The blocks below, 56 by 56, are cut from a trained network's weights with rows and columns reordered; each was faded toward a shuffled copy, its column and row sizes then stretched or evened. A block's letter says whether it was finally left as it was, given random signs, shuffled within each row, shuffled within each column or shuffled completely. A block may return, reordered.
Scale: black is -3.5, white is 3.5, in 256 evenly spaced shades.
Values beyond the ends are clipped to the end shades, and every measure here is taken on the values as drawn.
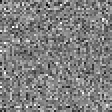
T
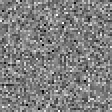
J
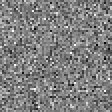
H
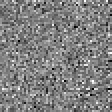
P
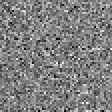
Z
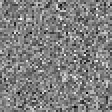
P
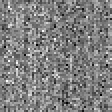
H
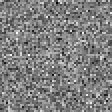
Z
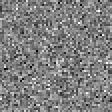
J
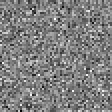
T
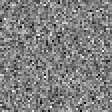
J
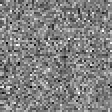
P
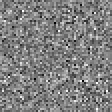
P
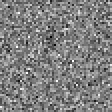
J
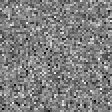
J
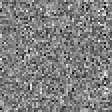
H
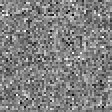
P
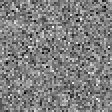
J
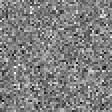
H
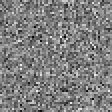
P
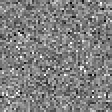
Z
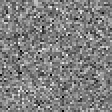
H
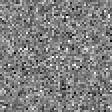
Z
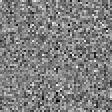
P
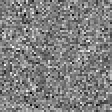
H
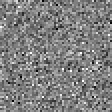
Z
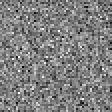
J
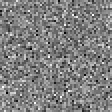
J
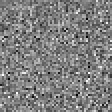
P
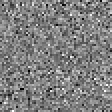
Z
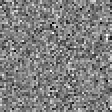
H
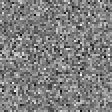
P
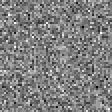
J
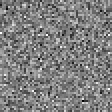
H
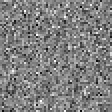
H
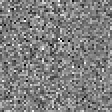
H
